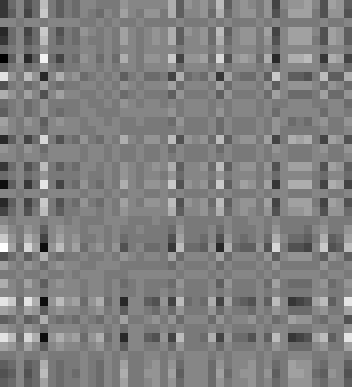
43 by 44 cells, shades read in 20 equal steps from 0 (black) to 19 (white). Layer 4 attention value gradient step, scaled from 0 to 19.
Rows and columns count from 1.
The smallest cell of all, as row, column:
7, 1
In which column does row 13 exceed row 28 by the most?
6
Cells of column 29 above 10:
7
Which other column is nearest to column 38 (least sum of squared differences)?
37
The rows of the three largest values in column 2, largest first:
34, 38, 28
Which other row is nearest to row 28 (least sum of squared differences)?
9
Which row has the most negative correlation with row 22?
40
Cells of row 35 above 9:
23
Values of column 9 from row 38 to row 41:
11 10 9 9
